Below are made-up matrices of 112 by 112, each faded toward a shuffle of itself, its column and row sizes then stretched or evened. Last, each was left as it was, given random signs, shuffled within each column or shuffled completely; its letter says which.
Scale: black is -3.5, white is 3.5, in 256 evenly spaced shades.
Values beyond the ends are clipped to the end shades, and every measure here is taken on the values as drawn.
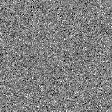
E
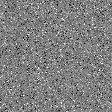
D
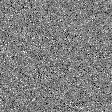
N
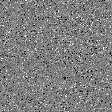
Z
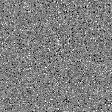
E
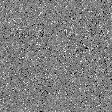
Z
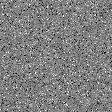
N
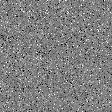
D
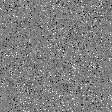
D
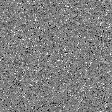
D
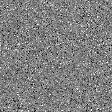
Z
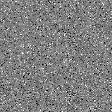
E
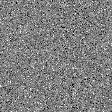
D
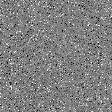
Z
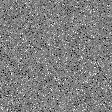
N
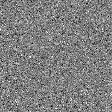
D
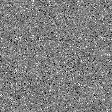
Z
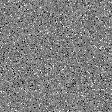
D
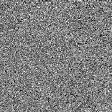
E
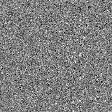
D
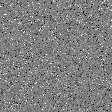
N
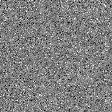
E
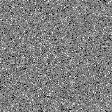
E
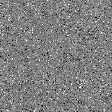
E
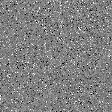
Z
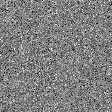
D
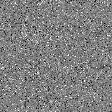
Z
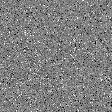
Z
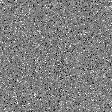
D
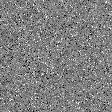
N
